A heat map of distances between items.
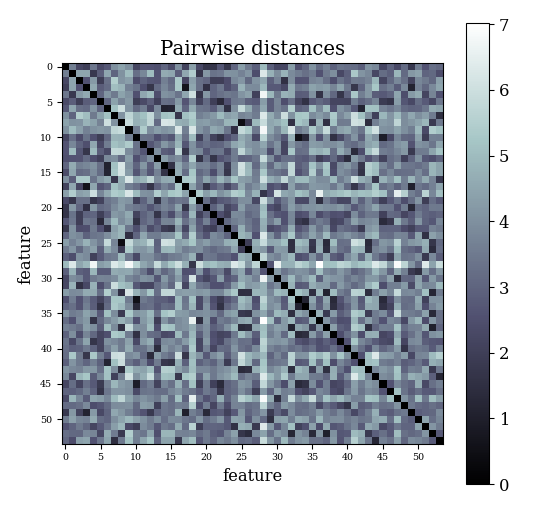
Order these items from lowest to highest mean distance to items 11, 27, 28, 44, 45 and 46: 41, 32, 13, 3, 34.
34, 13, 3, 32, 41
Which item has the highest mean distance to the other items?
28
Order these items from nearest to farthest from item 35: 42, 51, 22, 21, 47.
22, 21, 51, 42, 47
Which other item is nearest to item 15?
6
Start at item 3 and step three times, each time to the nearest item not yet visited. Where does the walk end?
20
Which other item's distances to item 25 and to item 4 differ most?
8
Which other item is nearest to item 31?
2
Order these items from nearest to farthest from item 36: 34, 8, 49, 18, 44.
34, 44, 49, 8, 18
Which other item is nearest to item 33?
10
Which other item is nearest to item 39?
4
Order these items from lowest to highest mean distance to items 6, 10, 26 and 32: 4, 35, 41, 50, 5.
5, 35, 50, 4, 41
